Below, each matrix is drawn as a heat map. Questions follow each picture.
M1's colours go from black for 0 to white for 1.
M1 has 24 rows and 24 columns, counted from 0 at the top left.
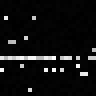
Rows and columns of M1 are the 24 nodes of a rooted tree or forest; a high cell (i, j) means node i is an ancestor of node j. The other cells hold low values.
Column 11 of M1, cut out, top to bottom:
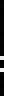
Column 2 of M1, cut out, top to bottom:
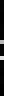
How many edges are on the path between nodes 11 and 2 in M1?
4
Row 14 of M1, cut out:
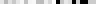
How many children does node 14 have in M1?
7
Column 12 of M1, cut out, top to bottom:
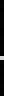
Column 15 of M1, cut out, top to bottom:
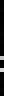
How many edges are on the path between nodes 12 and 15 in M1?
3
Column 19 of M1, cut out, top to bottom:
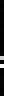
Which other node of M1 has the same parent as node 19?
5
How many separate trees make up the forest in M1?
2
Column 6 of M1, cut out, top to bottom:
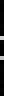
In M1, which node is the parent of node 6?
9
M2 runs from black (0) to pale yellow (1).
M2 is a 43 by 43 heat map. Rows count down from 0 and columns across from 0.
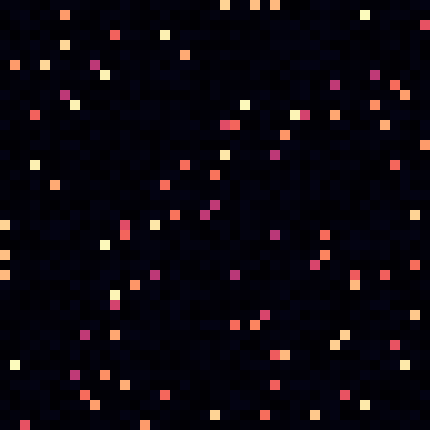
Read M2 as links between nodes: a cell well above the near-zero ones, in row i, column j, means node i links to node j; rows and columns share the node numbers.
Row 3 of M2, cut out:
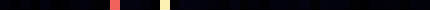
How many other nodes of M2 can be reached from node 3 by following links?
10
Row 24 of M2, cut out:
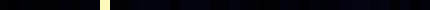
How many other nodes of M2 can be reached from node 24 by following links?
3
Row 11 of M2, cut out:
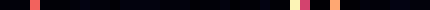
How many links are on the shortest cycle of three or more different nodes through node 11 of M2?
6
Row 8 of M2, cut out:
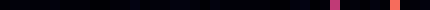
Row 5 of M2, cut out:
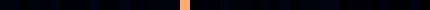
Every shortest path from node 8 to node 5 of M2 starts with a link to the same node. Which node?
node 39
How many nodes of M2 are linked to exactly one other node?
10
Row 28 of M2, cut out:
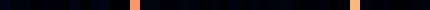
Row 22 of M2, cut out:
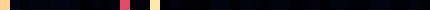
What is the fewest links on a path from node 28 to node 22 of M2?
4
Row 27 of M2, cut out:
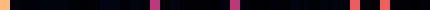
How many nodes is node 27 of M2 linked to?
5
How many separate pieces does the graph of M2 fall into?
7
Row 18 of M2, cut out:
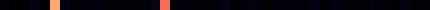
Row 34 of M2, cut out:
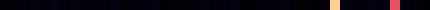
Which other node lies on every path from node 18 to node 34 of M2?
node 16
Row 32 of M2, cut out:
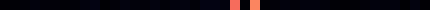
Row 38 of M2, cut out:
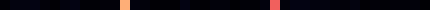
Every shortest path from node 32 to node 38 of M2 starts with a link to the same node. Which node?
node 23
